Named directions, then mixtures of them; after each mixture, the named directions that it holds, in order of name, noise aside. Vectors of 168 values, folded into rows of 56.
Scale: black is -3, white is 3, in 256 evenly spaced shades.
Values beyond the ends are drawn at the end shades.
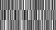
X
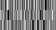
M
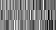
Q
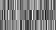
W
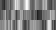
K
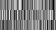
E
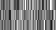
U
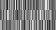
M, W.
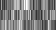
K, Q, X.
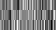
Q, U.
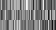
K, Q.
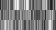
K, U, X.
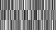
X.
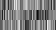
K, W.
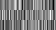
E.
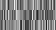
W.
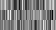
E, K, M.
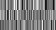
E, M, W.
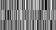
E, M, U.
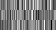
E, U, W.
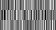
W, X.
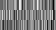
E.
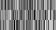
Q, U.
